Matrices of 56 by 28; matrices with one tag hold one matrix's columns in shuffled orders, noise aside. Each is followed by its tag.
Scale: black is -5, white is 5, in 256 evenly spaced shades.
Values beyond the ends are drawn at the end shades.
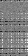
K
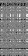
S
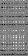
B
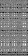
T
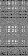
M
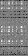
M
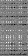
B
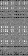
M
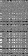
K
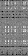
M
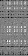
M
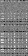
K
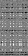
T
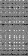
B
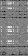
M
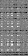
T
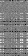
K
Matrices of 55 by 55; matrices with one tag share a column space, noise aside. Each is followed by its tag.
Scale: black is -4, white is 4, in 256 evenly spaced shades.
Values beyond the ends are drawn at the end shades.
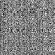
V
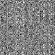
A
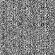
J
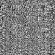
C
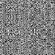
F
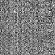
V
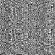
F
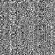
A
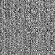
V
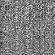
C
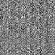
C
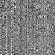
C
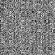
V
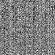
C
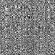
C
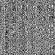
C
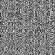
V
